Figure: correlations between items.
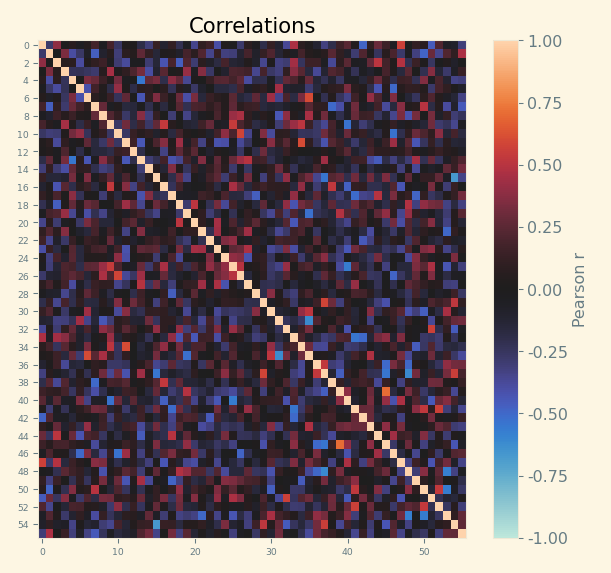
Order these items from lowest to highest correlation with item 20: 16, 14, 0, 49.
0, 49, 16, 14
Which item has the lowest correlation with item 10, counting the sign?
46
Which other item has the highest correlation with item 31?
5
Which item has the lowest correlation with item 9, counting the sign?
40
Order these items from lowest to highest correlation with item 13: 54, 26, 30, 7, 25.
30, 7, 54, 25, 26
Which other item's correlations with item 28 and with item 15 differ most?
54
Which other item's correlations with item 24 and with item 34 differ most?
11
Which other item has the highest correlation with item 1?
55
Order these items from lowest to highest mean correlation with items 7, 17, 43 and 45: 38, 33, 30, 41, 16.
16, 38, 41, 30, 33
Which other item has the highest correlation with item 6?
35
